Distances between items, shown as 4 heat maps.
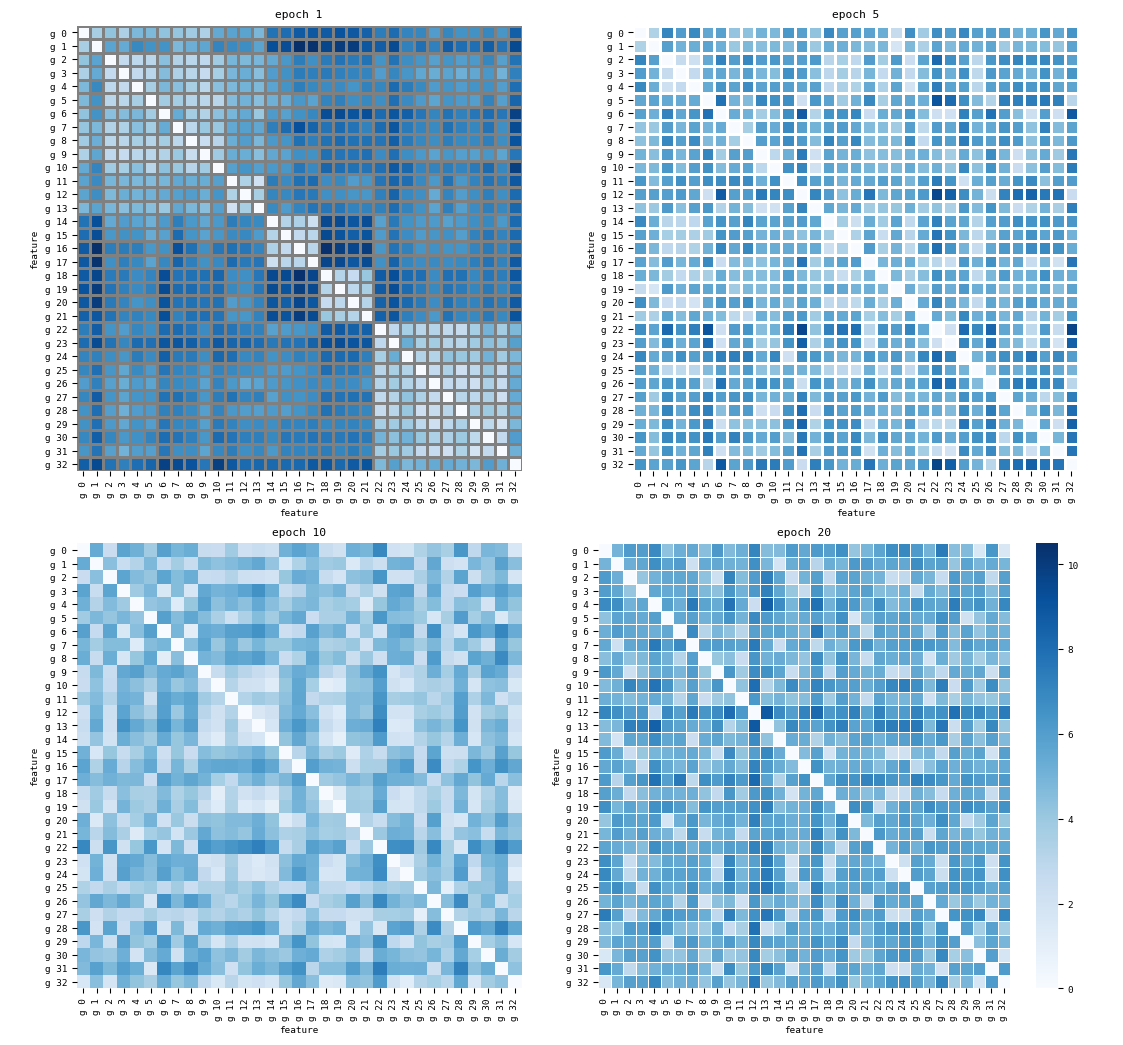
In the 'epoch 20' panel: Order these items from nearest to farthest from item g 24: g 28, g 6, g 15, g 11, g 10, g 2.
g 15, g 2, g 11, g 6, g 28, g 10
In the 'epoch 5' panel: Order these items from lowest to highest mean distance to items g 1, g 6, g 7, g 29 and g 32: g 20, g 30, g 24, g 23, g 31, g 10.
g 31, g 23, g 10, g 20, g 30, g 24
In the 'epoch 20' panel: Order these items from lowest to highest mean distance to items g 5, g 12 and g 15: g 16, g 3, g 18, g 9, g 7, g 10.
g 18, g 9, g 3, g 16, g 7, g 10
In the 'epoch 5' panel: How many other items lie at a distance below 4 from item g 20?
8
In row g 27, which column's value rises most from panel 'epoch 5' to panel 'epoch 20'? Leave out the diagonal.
g 30
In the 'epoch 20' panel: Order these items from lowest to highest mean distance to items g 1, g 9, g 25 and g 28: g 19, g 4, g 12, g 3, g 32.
g 3, g 32, g 19, g 4, g 12
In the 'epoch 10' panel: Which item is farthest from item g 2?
g 22
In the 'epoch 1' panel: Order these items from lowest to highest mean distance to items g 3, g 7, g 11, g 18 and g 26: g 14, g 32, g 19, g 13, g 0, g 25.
g 13, g 0, g 25, g 19, g 14, g 32
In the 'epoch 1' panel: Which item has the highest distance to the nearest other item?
g 32
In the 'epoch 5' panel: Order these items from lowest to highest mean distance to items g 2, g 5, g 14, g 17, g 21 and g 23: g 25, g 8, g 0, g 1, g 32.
g 25, g 1, g 8, g 0, g 32
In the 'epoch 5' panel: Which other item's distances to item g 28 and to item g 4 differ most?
g 2
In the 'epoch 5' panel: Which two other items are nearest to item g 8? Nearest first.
g 21, g 7
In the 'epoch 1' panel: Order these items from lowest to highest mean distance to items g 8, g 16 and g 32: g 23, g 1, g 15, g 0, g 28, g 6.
g 15, g 28, g 6, g 0, g 23, g 1
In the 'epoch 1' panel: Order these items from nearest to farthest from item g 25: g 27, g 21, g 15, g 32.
g 27, g 32, g 15, g 21
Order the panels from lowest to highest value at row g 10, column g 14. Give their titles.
epoch 10, epoch 20, epoch 5, epoch 1
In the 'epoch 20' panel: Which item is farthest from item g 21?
g 17
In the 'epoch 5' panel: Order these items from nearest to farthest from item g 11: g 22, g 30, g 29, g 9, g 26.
g 30, g 9, g 26, g 29, g 22
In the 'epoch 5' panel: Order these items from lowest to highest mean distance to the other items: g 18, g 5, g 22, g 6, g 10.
g 18, g 10, g 6, g 5, g 22
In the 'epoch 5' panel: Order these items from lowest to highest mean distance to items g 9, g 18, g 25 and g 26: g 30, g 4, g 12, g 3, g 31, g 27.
g 3, g 4, g 12, g 31, g 27, g 30
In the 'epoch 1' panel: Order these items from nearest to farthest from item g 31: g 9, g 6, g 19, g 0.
g 9, g 0, g 19, g 6
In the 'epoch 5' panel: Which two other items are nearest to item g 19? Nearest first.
g 1, g 0
